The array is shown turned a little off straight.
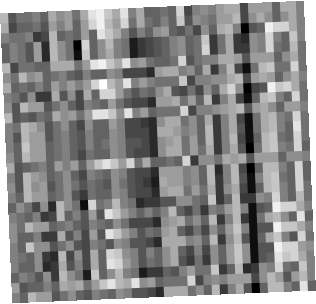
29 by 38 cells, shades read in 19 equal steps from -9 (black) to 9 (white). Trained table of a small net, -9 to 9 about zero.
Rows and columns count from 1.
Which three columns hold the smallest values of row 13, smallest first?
31, 19, 27
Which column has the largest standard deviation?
13
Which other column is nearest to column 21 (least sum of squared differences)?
20
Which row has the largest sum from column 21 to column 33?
11
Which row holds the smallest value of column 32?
9
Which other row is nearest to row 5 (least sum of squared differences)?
4
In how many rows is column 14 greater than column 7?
25
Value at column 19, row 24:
-6
